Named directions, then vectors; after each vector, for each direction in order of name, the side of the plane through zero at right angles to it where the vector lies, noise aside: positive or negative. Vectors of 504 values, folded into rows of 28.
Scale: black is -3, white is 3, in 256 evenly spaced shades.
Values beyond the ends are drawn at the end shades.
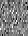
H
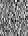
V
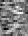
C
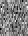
negative, negative, negative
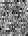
negative, negative, positive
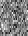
negative, positive, negative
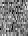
negative, negative, positive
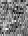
negative, negative, negative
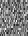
negative, positive, positive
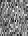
positive, positive, positive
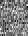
positive, positive, positive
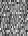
positive, positive, negative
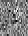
positive, negative, positive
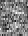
positive, positive, positive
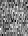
positive, positive, positive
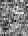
positive, positive, positive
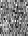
negative, negative, negative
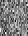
positive, positive, positive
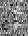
positive, negative, positive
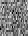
negative, negative, positive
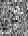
positive, negative, positive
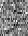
negative, positive, positive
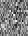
negative, positive, negative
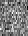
positive, positive, negative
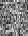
positive, positive, negative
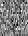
negative, positive, positive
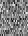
negative, positive, positive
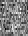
positive, positive, negative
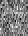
positive, positive, positive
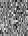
negative, positive, negative
